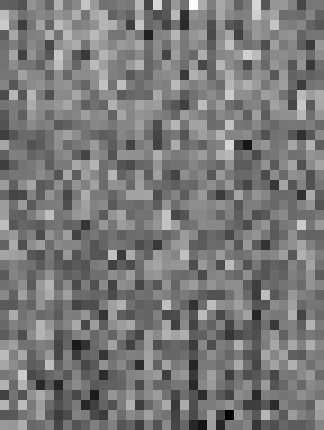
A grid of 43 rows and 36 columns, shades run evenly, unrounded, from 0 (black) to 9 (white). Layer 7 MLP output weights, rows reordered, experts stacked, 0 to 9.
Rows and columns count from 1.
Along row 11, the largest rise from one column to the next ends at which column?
34
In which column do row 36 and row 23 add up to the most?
1
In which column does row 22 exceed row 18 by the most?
19
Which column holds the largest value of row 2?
29
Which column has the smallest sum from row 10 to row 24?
28
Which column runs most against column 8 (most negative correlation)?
17
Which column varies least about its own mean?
32
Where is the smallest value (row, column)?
42, 26
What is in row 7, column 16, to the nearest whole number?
6
